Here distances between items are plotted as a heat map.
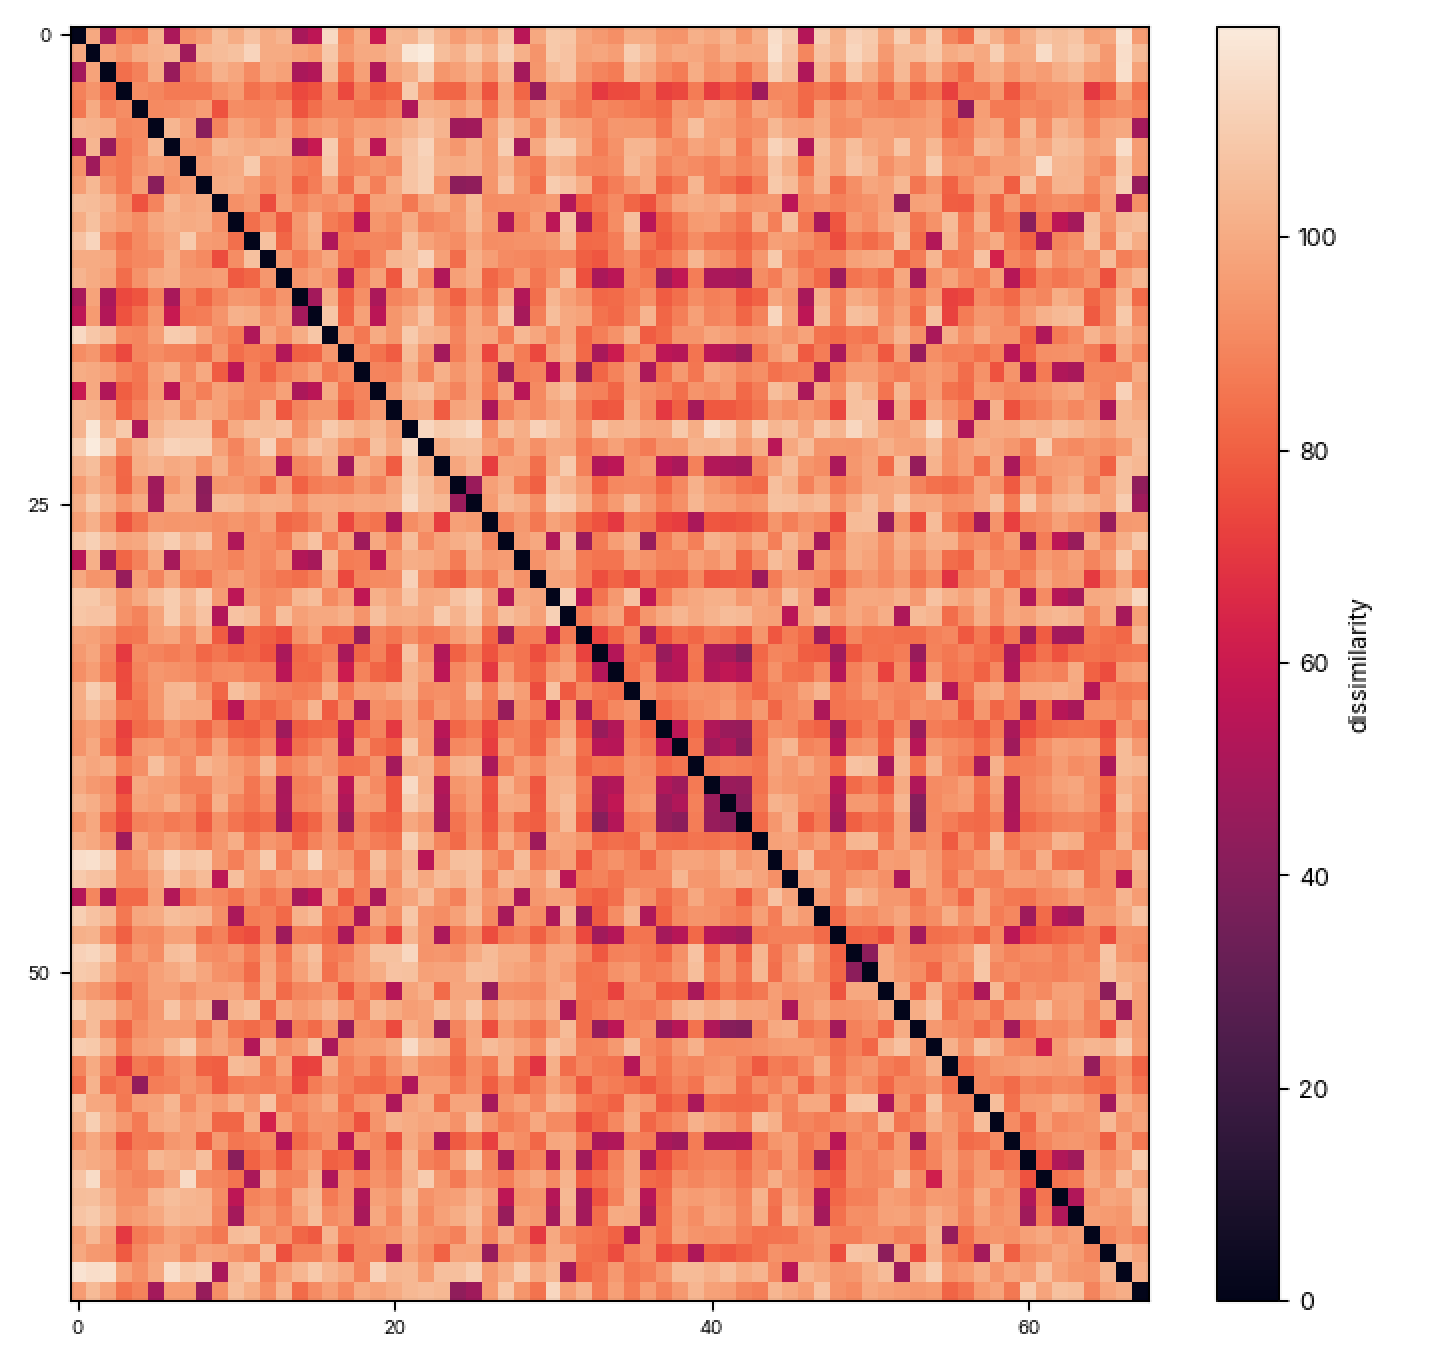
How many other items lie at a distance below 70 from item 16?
3
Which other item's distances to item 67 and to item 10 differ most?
60
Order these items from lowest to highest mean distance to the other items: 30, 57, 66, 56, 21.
56, 57, 30, 66, 21
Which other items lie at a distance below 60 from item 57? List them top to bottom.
20, 26, 39, 51, 65
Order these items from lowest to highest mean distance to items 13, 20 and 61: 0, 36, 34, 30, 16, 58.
34, 16, 36, 30, 58, 0
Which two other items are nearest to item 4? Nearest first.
56, 21
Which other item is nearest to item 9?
52
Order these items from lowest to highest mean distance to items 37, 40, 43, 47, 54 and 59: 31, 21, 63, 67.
63, 67, 31, 21
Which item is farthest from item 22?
1
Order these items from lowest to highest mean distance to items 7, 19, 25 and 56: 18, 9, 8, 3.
8, 3, 18, 9
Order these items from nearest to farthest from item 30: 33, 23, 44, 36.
36, 33, 44, 23
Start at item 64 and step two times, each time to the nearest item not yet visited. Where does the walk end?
35
